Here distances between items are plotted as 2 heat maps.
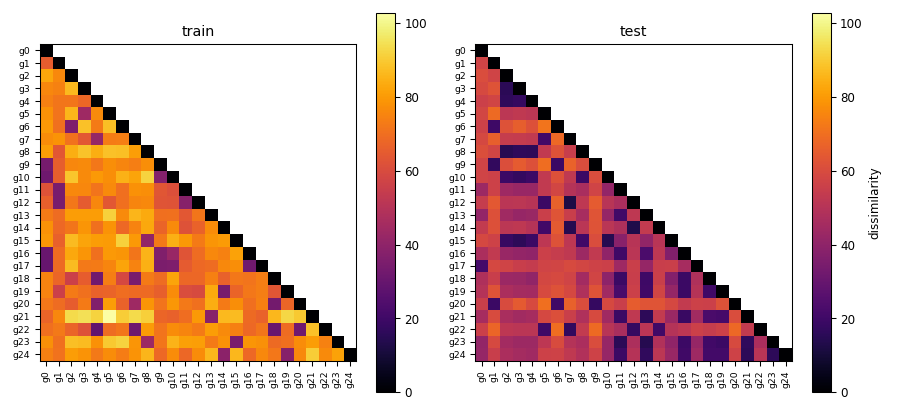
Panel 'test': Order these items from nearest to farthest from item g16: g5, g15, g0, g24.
g24, g15, g0, g5
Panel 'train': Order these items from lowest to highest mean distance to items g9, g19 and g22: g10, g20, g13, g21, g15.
g20, g10, g15, g13, g21
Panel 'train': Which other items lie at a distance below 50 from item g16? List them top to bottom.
g0, g9, g10, g17
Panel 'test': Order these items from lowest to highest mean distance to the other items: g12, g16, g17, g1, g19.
g16, g19, g12, g17, g1
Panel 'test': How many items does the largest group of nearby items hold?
8
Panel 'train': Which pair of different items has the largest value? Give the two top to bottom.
g5, g21
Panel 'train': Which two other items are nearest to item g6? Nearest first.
g2, g18
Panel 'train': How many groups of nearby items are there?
8
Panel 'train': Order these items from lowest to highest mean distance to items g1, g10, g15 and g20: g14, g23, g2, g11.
g11, g23, g14, g2
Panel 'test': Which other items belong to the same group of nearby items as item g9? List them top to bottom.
g1, g6, g20
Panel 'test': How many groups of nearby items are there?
5
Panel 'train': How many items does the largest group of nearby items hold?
5
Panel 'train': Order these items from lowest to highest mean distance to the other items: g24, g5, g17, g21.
g17, g24, g5, g21
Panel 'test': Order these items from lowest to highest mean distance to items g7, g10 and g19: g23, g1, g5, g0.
g23, g5, g0, g1
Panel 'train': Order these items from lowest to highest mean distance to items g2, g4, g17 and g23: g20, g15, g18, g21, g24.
g18, g20, g15, g24, g21
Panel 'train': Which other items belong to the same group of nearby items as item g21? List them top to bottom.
g13
